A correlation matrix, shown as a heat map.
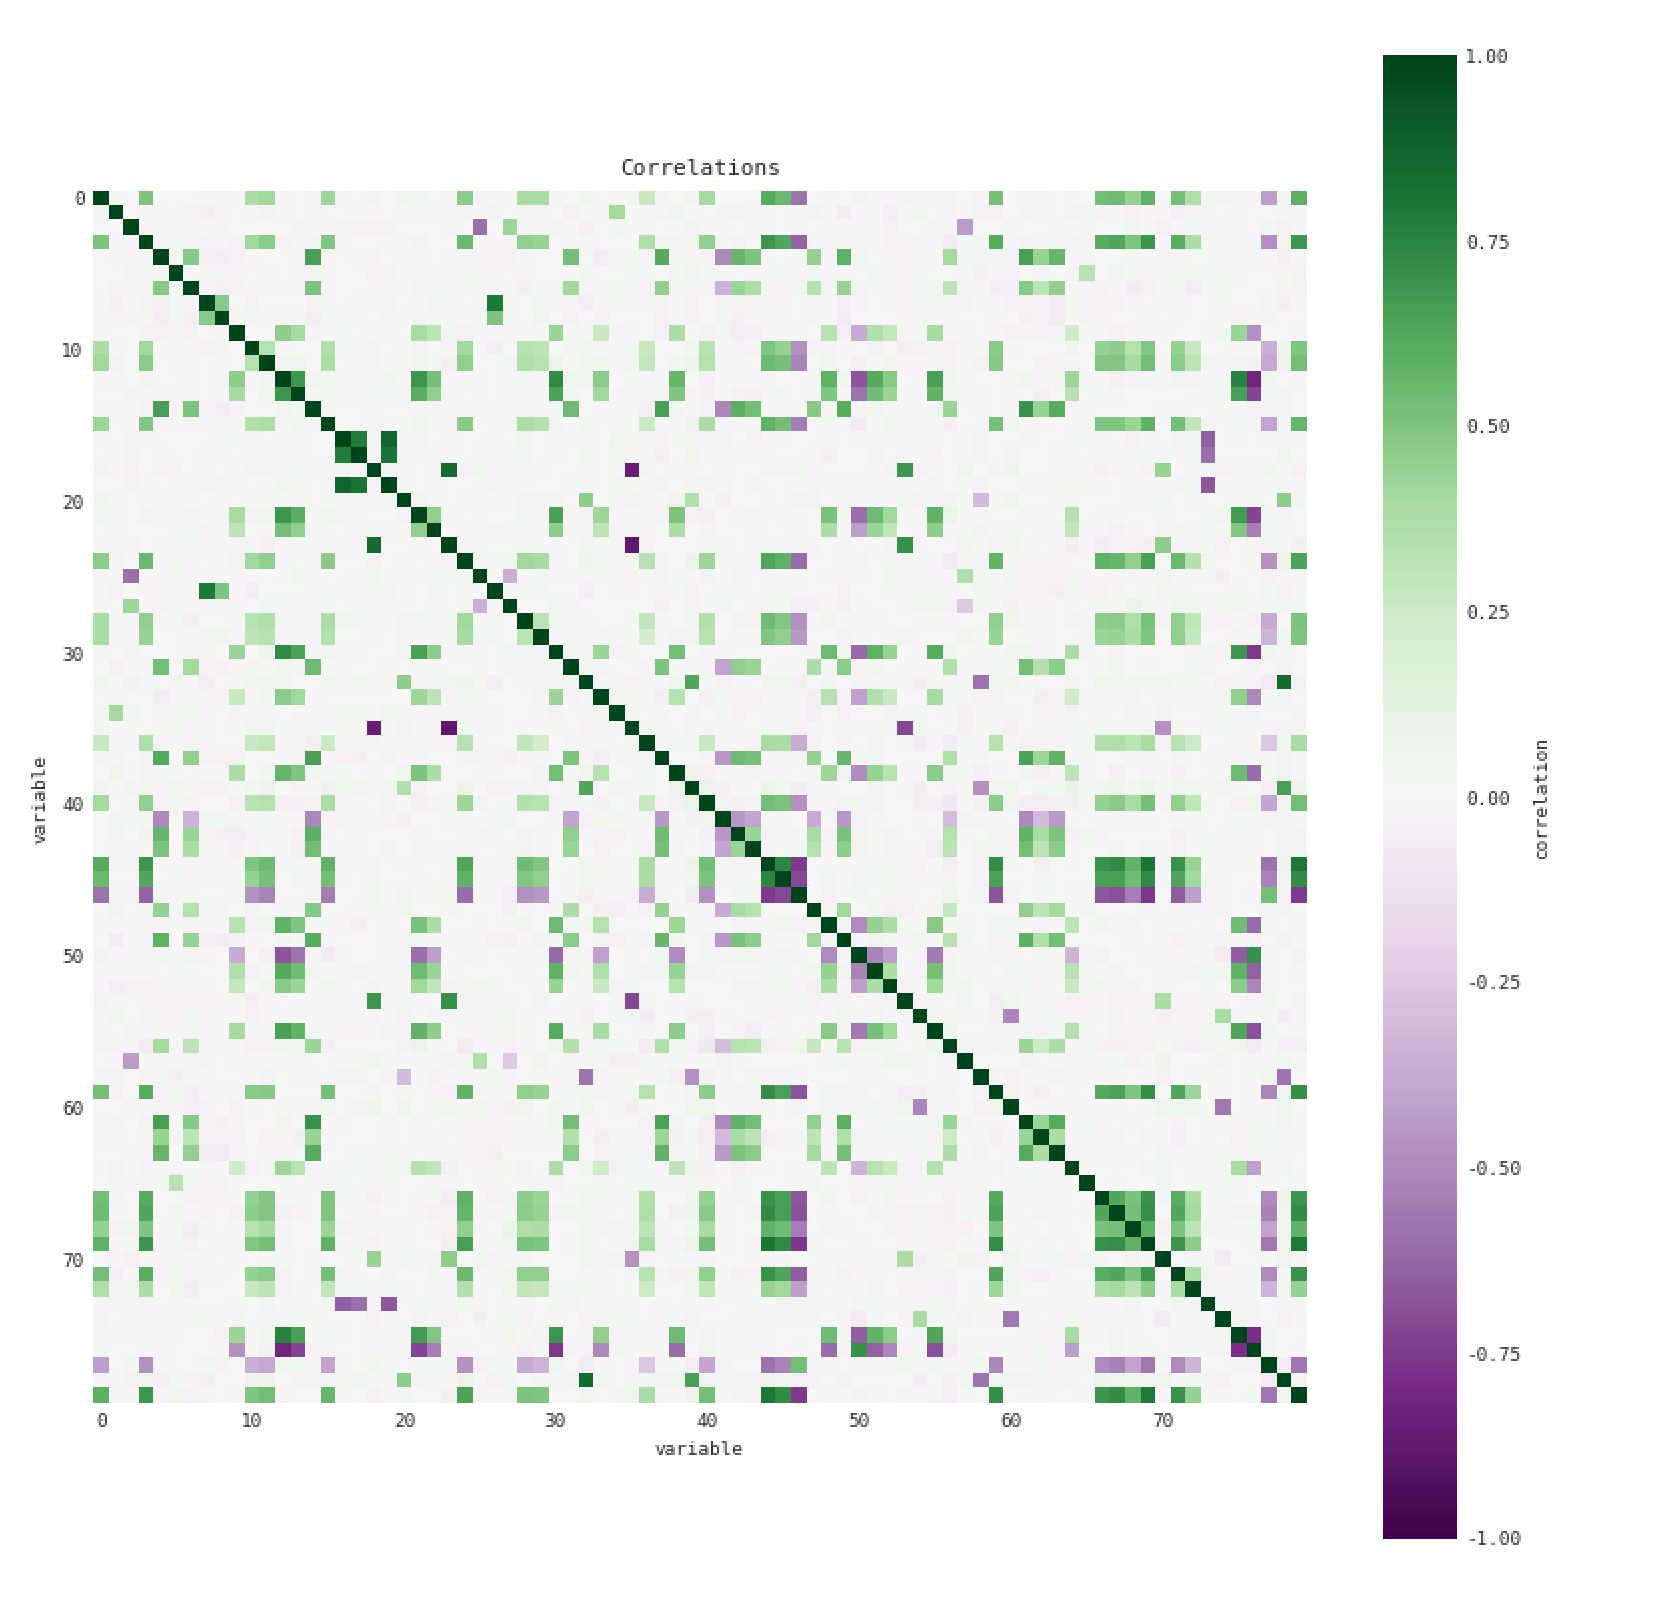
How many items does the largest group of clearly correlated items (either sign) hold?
22
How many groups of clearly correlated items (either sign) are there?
11
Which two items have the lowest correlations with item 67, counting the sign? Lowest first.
46, 77
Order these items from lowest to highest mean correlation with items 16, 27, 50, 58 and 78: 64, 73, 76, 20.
73, 64, 20, 76
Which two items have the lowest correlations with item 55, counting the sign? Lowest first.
76, 50
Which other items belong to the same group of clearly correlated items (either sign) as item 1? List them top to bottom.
34
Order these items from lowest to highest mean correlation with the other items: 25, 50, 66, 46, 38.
46, 50, 25, 38, 66
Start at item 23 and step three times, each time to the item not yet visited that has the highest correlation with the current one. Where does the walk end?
70
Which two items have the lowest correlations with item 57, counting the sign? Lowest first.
2, 27
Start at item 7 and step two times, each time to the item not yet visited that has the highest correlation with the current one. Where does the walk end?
8
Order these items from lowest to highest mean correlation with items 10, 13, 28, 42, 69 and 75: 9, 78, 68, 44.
78, 9, 68, 44
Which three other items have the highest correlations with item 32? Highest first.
78, 39, 20
